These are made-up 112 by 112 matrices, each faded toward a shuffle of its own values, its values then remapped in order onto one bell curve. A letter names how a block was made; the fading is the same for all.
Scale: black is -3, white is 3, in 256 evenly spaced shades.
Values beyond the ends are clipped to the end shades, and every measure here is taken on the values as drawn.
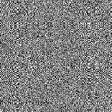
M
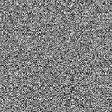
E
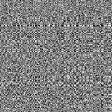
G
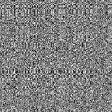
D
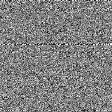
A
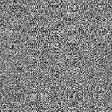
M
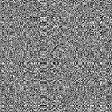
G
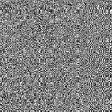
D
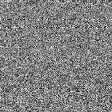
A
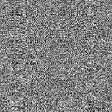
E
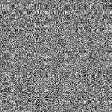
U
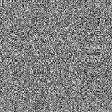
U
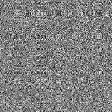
U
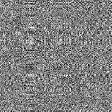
E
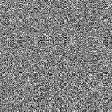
E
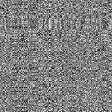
D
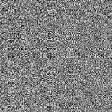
E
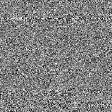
A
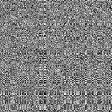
G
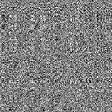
U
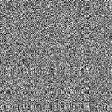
M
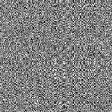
D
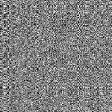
D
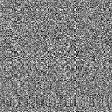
M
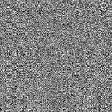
U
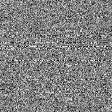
A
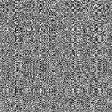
D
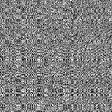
G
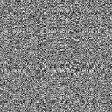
U
